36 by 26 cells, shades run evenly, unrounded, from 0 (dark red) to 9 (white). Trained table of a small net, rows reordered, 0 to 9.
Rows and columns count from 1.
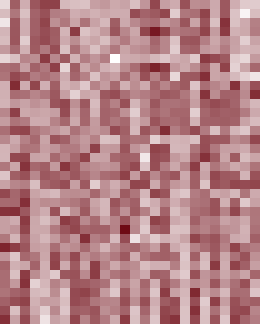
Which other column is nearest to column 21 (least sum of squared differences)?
23
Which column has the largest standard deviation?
16
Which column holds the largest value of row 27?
14
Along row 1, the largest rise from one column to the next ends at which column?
7
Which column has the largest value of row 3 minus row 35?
1
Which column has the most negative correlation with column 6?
3
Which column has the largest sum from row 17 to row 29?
19
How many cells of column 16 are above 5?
13
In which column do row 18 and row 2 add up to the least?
21
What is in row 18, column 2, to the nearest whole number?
2
